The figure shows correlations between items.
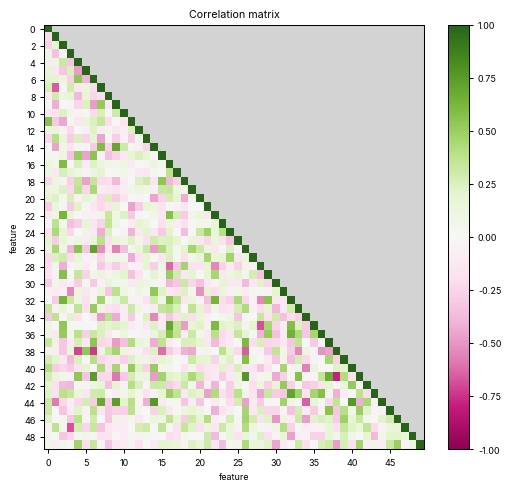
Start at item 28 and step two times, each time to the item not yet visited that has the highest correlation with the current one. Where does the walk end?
15
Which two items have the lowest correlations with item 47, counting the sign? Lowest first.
3, 7
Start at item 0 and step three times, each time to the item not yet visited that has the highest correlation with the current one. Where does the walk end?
44
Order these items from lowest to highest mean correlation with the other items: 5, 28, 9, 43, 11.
28, 5, 9, 11, 43
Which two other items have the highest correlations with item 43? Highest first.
32, 36
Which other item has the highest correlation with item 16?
35
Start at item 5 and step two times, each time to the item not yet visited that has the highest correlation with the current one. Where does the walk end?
9
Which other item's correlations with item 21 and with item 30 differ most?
46
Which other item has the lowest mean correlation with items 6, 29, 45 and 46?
38
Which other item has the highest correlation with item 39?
26
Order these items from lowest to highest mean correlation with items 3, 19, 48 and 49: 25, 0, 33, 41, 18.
18, 25, 0, 33, 41
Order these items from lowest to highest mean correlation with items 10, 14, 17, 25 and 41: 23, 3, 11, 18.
23, 18, 3, 11
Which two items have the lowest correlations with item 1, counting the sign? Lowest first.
7, 44
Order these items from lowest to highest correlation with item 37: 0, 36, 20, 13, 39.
36, 13, 20, 0, 39
